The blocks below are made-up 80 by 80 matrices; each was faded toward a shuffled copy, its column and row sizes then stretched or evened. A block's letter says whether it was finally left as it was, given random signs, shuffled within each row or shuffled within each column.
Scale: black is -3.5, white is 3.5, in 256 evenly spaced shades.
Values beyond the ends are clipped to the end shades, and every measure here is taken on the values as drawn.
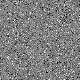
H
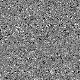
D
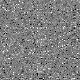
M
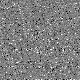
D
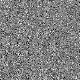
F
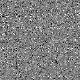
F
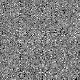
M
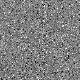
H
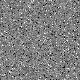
H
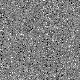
H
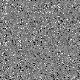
M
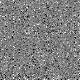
F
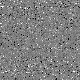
D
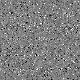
D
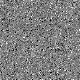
F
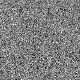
D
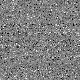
D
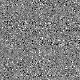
F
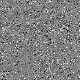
F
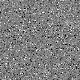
D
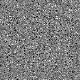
F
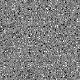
M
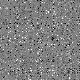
M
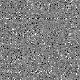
M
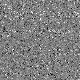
D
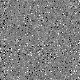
F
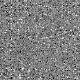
F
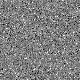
D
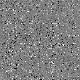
M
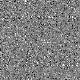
F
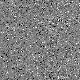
H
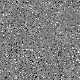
F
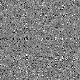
M
